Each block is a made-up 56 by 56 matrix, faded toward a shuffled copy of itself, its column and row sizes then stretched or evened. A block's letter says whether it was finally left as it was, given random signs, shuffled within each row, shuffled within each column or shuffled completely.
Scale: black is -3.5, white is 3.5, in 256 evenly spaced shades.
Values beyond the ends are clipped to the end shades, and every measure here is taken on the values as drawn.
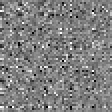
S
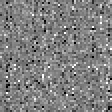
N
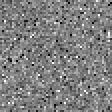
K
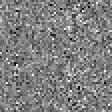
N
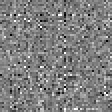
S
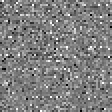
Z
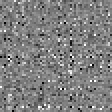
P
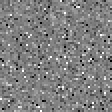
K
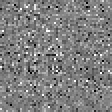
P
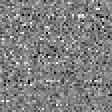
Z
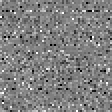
Z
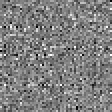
P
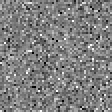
K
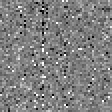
N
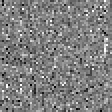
N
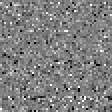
Z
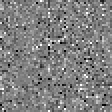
N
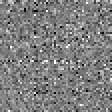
P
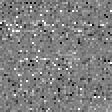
Z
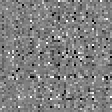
S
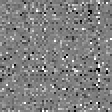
S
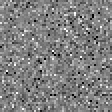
K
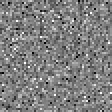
K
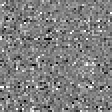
Z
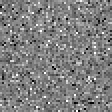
K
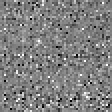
P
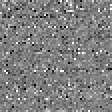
Z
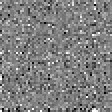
S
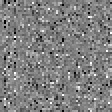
N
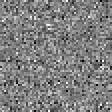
P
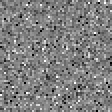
K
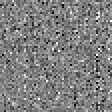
N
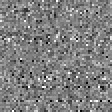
Z
